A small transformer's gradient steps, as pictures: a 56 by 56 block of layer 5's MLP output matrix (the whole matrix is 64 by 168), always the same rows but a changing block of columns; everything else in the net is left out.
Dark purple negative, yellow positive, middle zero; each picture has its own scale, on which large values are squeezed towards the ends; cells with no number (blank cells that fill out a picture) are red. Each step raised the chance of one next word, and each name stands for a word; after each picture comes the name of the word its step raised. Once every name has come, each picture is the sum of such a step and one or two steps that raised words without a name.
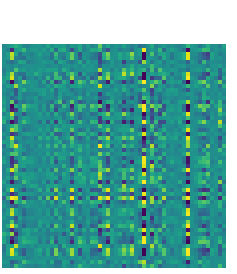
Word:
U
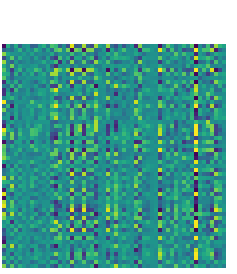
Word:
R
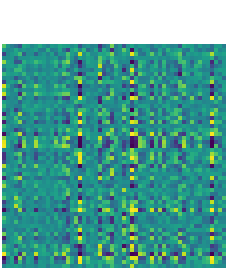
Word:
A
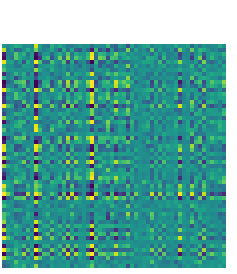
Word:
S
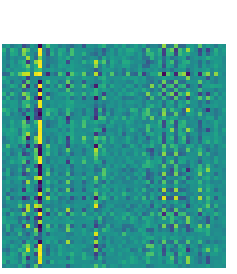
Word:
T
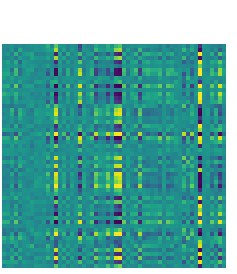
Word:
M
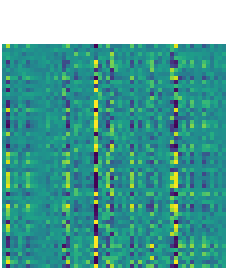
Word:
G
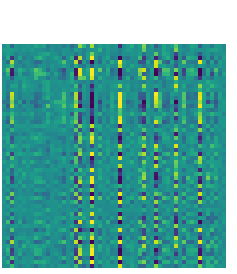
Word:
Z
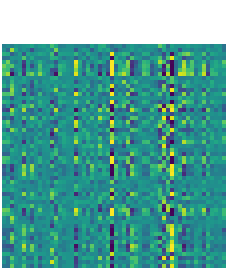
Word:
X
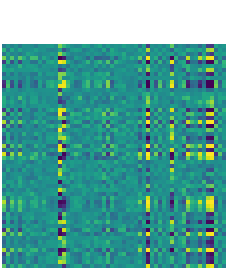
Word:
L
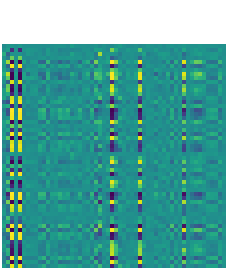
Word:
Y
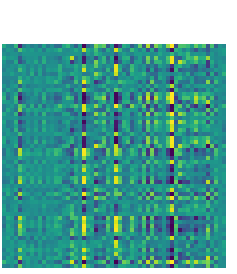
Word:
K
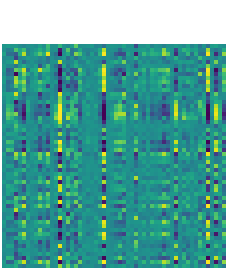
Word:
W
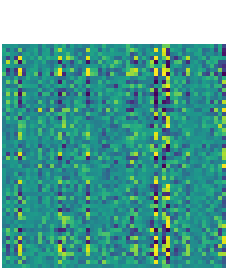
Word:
Z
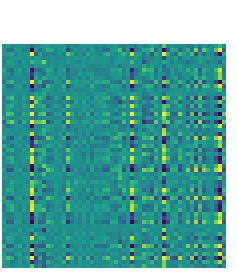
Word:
A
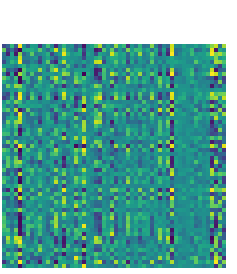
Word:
K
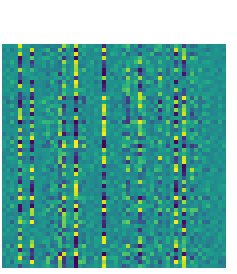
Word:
A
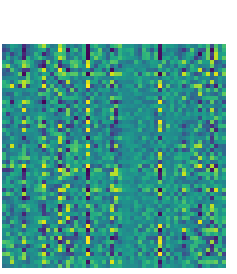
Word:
R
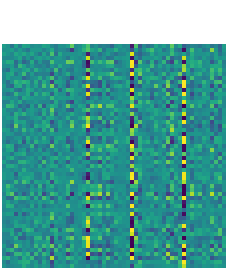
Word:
S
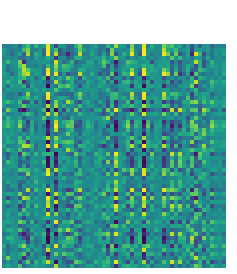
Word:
G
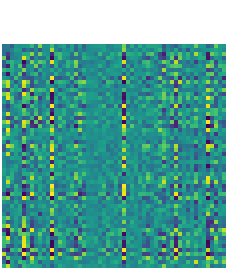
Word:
S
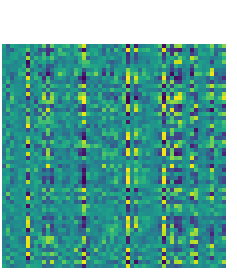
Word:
K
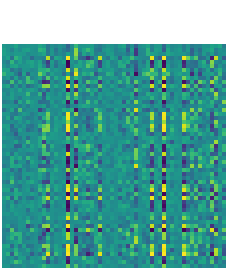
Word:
U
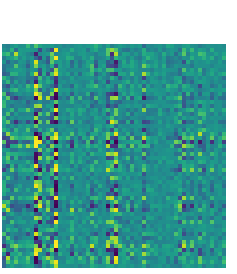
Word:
A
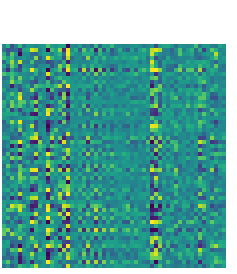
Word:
R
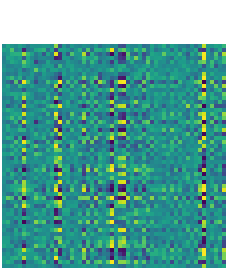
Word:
U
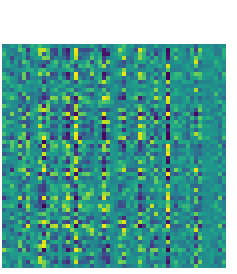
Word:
T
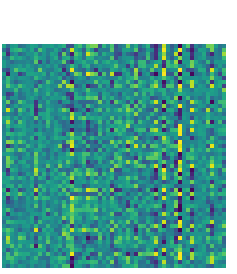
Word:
R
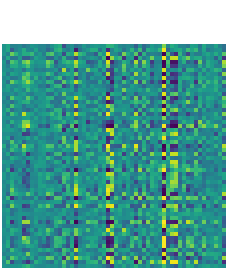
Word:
G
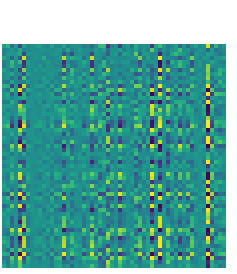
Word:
X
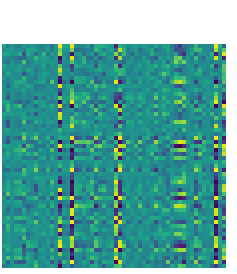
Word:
K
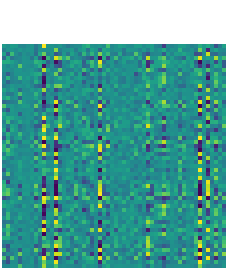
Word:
S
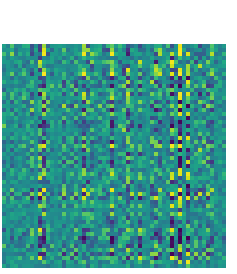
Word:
S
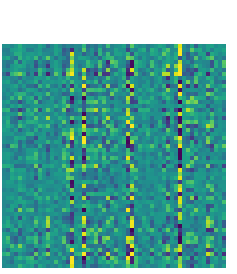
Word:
A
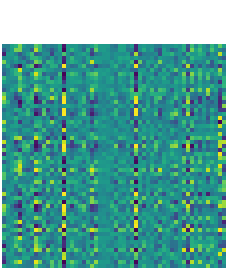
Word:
Y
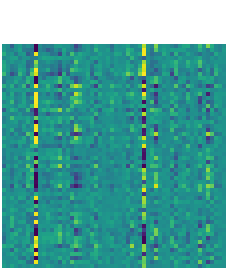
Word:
M
